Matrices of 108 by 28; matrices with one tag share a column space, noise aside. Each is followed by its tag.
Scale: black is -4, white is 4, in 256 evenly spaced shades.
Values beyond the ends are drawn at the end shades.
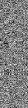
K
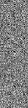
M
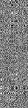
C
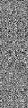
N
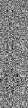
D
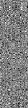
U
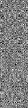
M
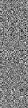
N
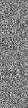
K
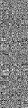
K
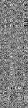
C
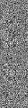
K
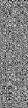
C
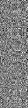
N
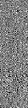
D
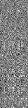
D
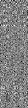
C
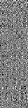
C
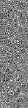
M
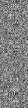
M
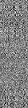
U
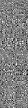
K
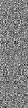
K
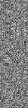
N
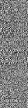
N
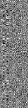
M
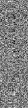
M
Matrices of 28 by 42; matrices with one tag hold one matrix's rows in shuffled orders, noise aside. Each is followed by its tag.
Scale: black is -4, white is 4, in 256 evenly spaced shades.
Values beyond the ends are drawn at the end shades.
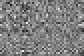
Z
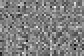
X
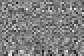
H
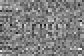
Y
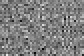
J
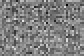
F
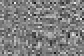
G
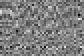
Y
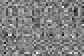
H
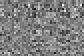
G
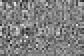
Z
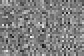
J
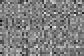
X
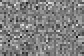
Z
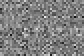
X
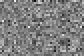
G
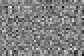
H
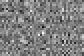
J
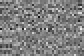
Y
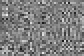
J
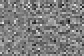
G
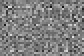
H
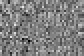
Z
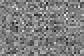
F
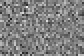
Z
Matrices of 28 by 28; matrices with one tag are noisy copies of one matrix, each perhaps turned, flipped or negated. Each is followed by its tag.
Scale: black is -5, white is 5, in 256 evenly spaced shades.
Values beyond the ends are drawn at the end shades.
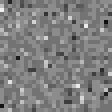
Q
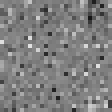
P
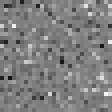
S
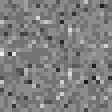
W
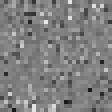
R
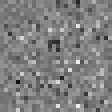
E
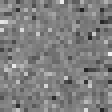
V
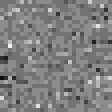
R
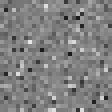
W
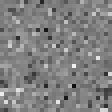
P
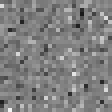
Q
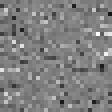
R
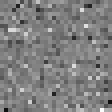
Q
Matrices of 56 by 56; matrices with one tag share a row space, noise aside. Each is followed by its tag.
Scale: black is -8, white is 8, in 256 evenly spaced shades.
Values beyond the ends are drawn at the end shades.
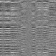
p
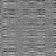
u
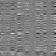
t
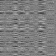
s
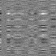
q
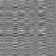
s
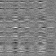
s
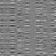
t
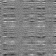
u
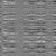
u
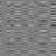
q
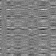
q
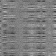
u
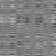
t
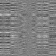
p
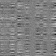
t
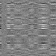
q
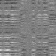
p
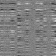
t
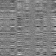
t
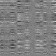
t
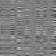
t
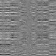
p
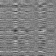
s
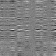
t
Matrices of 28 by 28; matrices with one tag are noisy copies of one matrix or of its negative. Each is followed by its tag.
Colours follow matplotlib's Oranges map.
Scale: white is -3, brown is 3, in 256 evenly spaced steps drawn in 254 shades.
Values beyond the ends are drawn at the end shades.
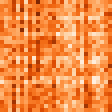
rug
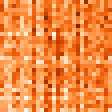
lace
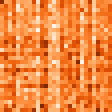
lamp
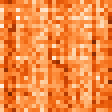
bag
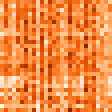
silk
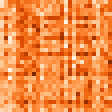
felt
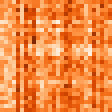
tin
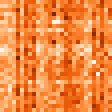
tin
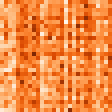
felt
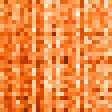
lace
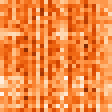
silk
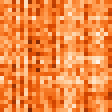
rug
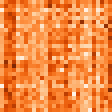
bag
